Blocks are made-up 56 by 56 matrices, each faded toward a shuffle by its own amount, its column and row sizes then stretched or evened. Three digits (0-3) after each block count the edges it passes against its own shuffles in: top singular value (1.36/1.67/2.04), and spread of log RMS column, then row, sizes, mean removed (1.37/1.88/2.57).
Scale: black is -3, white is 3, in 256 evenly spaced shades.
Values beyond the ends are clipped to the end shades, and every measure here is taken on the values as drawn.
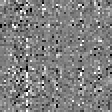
0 3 2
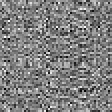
3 2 1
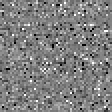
0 1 2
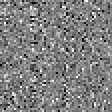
2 2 0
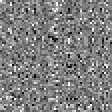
2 2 2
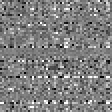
3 1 3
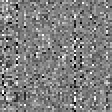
2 3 1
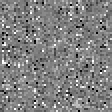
0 2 0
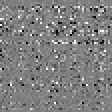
2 2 3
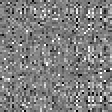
3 2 0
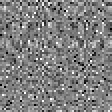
3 1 0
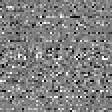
2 1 3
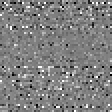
0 0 3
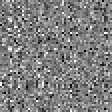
2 2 0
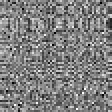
3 0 1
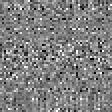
2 0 3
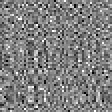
3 1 0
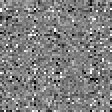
1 2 2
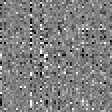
2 3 1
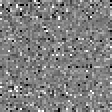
0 1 2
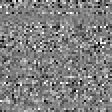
0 0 3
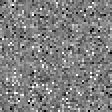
0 1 0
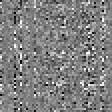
0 3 1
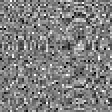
3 0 1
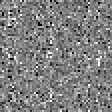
1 2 1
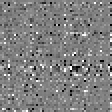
2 2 3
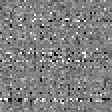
0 2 3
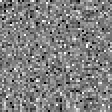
2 0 0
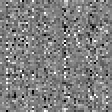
0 3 1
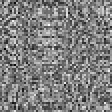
3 1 0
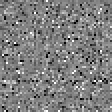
1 1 1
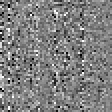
0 3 1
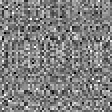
3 1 1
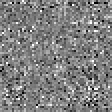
2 1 1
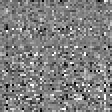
0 2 3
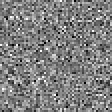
2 0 1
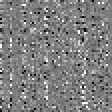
1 3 1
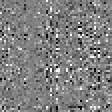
2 3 2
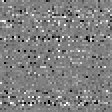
0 0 3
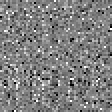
2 1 1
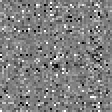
0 2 2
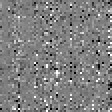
0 3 1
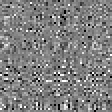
3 1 2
